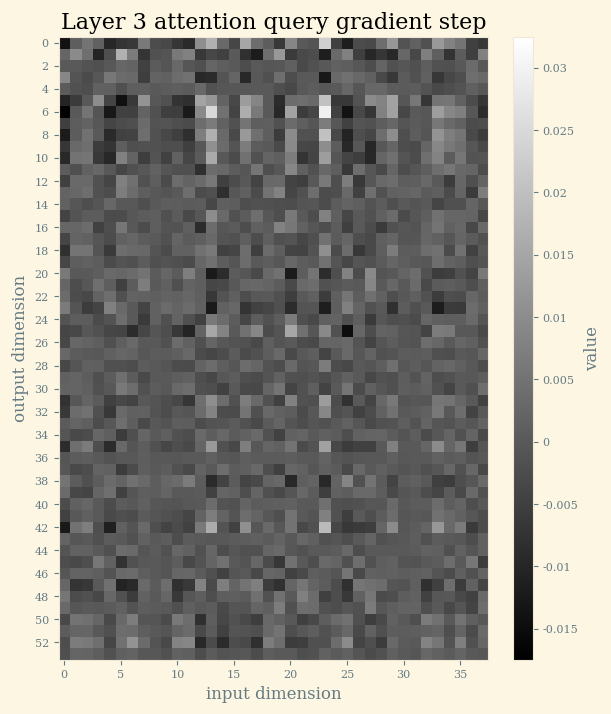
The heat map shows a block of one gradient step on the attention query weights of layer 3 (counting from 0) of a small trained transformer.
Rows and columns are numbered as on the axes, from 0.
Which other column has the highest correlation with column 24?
10
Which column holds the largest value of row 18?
23
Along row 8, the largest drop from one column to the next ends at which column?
24
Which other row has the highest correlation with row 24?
2
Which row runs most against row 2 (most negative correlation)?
21
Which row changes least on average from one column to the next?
36
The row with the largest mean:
5
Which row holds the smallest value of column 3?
1
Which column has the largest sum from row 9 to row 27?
13
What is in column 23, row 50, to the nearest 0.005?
0
